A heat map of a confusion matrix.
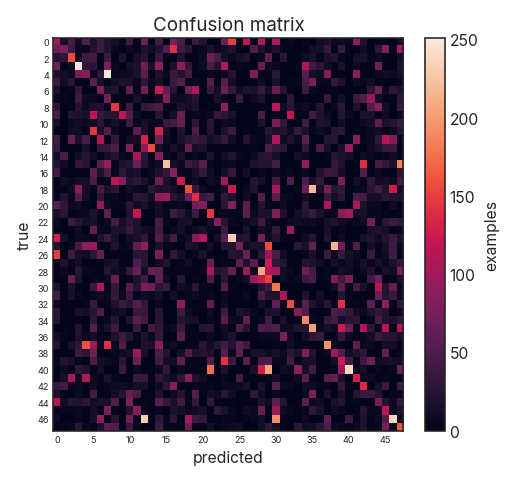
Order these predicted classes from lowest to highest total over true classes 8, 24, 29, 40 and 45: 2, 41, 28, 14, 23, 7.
41, 2, 7, 14, 23, 28
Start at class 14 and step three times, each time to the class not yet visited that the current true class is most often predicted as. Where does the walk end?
35
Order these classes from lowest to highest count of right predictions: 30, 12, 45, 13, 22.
22, 45, 12, 13, 30
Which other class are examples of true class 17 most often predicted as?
8
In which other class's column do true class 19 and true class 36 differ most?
15
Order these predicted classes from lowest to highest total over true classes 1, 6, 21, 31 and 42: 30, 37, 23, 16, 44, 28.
37, 23, 28, 44, 30, 16
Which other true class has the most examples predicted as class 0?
26
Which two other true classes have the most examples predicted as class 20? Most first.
24, 15
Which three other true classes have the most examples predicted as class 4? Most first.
37, 41, 25
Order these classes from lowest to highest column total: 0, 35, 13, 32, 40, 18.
13, 32, 40, 18, 35, 0
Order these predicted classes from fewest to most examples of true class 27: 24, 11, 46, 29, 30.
24, 46, 30, 11, 29
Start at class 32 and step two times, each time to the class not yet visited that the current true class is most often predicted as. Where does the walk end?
23
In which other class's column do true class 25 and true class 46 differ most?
38
